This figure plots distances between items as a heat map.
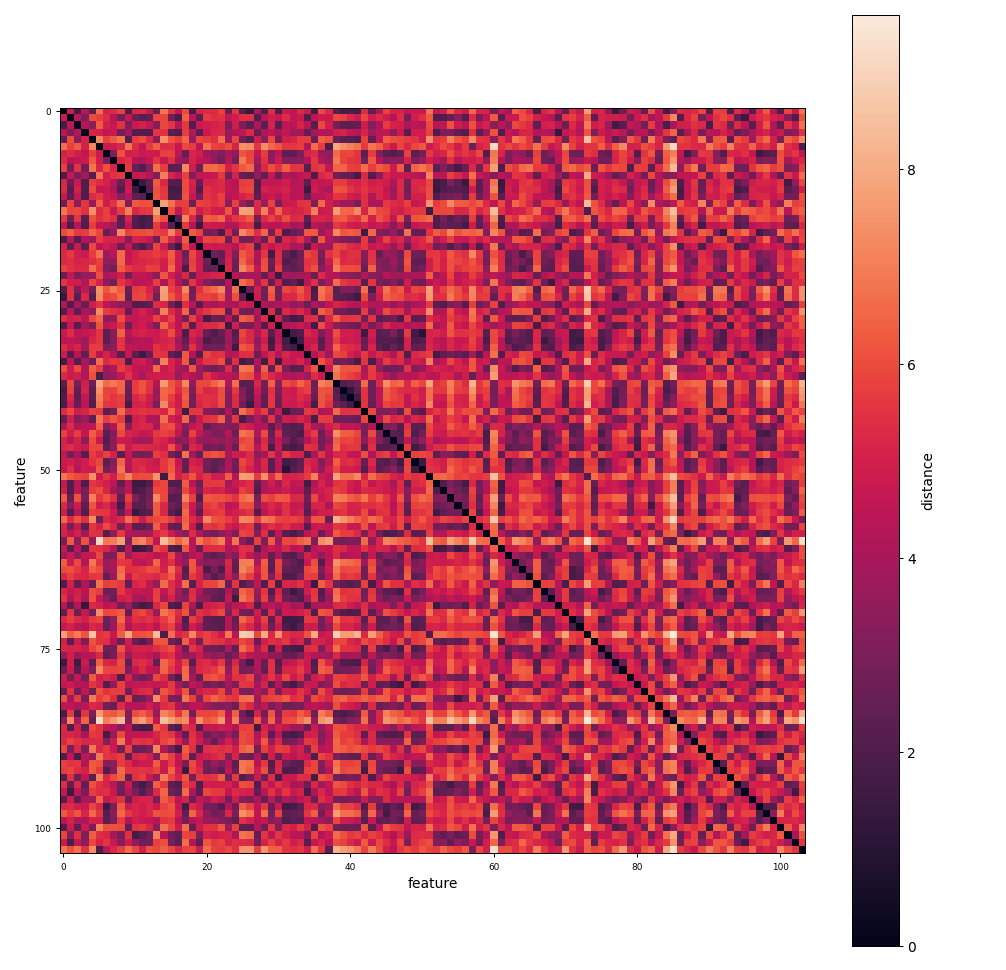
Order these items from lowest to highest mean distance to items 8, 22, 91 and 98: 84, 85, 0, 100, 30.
30, 0, 100, 84, 85
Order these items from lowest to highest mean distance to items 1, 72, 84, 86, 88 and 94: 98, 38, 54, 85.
54, 98, 38, 85
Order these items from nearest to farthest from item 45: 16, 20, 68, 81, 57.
68, 20, 16, 57, 81
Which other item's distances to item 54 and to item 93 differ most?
85
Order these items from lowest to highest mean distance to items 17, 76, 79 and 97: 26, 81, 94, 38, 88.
88, 94, 81, 26, 38
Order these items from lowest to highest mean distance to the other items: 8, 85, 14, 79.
79, 8, 14, 85
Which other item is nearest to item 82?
55
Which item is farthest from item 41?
73
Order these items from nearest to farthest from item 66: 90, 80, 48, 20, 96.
90, 96, 48, 80, 20
